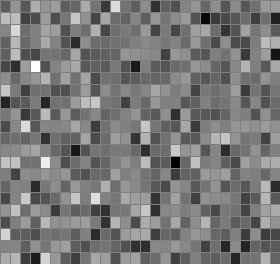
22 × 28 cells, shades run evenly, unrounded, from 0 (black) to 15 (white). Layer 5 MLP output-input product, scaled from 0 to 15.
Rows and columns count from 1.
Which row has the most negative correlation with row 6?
22
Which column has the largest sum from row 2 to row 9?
2
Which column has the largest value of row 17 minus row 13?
8
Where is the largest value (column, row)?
4, 6
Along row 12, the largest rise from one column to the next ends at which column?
15
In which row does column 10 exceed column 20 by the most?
17
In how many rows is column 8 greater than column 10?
12
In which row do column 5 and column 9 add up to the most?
14
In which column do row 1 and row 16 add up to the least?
16
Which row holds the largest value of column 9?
9
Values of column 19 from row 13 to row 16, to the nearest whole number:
9 6 6 8
